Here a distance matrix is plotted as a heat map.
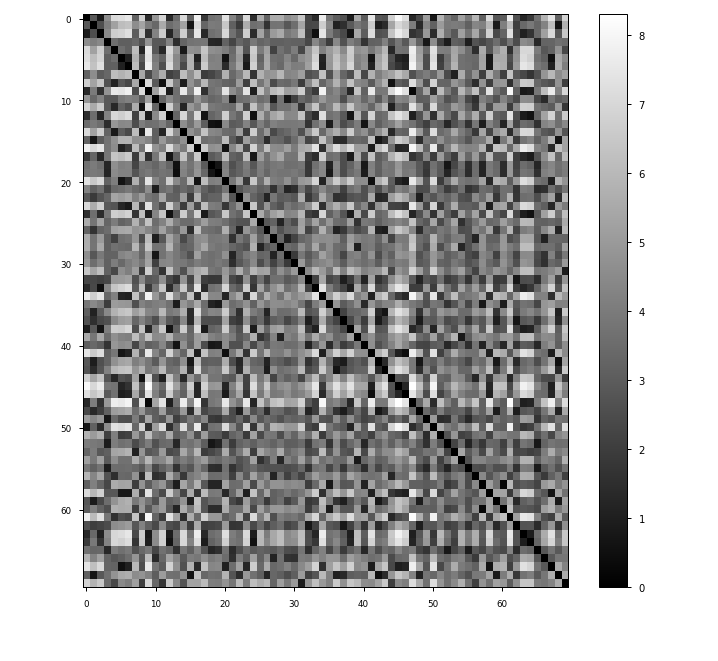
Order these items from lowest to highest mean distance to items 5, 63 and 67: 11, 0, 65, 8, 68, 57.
65, 8, 11, 57, 68, 0
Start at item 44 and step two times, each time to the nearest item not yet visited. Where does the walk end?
11
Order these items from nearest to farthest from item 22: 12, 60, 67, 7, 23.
12, 60, 7, 23, 67
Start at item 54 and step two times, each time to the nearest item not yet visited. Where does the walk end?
28
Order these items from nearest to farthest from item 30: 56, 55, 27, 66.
66, 27, 55, 56
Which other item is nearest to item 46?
41
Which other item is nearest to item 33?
2
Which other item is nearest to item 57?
60
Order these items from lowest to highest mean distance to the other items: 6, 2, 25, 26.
26, 25, 2, 6
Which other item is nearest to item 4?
14
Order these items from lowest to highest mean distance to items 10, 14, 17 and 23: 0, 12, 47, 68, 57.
68, 57, 12, 0, 47
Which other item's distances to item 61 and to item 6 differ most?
34
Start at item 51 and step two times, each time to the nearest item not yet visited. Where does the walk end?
3
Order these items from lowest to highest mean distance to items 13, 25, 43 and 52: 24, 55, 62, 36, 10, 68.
55, 62, 68, 36, 10, 24
